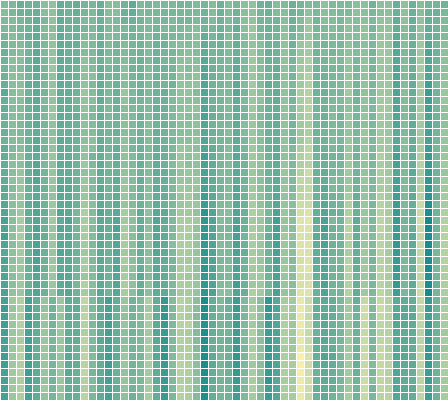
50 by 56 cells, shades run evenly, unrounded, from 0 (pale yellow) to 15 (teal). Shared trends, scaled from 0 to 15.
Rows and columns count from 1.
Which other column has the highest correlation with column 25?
17
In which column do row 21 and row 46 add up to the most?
26
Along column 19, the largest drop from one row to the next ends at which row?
38
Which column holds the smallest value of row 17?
39
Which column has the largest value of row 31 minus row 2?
54
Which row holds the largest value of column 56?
1
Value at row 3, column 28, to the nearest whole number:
9
